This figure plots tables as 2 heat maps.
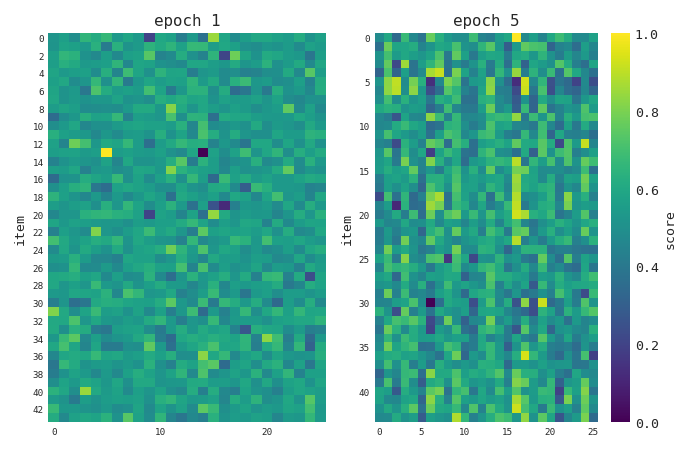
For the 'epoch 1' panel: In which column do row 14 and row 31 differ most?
0
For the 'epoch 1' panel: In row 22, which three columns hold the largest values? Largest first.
4, 14, 9
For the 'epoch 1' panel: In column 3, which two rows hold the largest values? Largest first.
40, 12
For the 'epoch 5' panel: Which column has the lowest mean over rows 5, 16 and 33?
6
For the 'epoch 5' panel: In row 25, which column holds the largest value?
3
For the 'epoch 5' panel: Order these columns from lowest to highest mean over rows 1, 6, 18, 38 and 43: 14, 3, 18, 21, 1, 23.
21, 23, 18, 3, 14, 1
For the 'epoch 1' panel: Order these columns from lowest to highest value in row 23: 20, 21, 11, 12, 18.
12, 11, 21, 18, 20
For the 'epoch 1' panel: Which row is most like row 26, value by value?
10
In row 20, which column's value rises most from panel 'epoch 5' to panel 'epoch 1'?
5
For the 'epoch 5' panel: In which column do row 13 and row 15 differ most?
16
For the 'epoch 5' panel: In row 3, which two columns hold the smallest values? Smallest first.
2, 17
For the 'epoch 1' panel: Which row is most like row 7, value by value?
21
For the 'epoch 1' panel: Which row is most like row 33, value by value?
17
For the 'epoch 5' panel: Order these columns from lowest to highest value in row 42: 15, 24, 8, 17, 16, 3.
15, 8, 3, 17, 24, 16
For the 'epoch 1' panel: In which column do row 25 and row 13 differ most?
5
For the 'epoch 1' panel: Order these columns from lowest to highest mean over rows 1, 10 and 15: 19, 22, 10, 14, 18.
18, 19, 10, 22, 14
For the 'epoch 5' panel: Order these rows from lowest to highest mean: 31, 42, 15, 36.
31, 36, 15, 42
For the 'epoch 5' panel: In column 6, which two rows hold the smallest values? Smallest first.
30, 5
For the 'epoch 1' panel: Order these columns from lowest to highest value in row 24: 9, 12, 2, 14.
2, 9, 12, 14
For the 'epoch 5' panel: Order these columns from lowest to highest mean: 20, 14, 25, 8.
25, 20, 8, 14
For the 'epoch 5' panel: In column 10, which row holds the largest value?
40
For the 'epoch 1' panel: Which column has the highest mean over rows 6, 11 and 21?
14
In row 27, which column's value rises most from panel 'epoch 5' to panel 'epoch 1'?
2
